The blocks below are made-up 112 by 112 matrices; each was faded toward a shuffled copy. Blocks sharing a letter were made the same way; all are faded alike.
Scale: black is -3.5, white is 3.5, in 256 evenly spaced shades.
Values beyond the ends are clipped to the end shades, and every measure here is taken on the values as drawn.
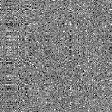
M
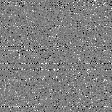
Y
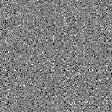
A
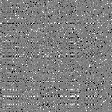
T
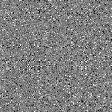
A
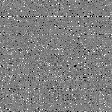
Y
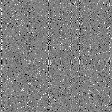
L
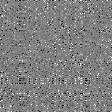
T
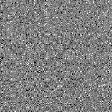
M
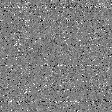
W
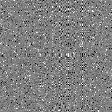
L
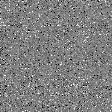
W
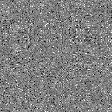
A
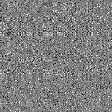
M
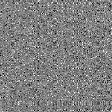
M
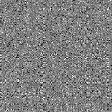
M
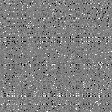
T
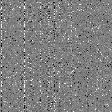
L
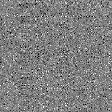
A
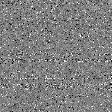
W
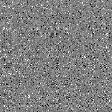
A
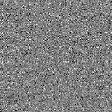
M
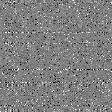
Y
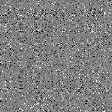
Y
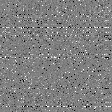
Y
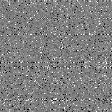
Y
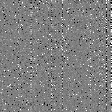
L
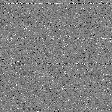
W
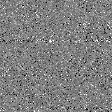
W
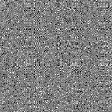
M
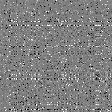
T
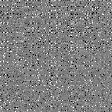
T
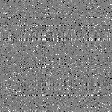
T
